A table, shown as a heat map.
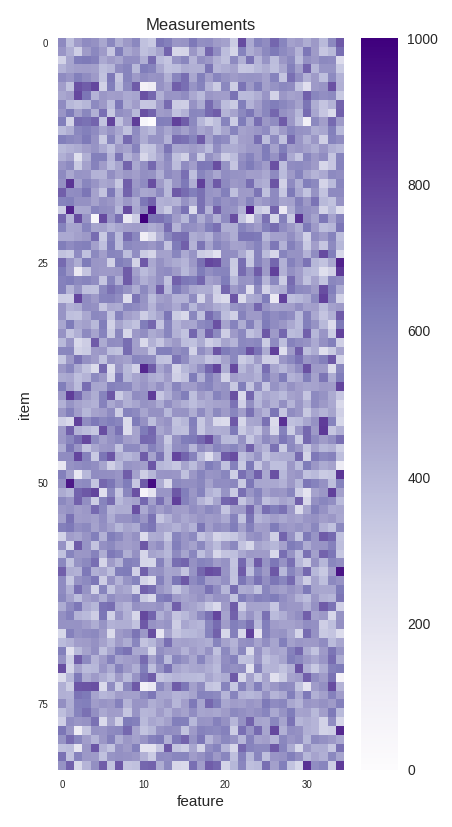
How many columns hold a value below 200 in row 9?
3
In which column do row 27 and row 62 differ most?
14
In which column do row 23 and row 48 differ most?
0
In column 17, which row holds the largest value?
16
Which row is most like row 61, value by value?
59
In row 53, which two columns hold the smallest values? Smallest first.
29, 20
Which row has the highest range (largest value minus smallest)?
20
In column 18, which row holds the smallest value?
47
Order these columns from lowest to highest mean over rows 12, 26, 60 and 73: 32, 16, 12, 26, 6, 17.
32, 6, 16, 12, 17, 26
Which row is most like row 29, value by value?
43
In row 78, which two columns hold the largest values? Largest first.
34, 26
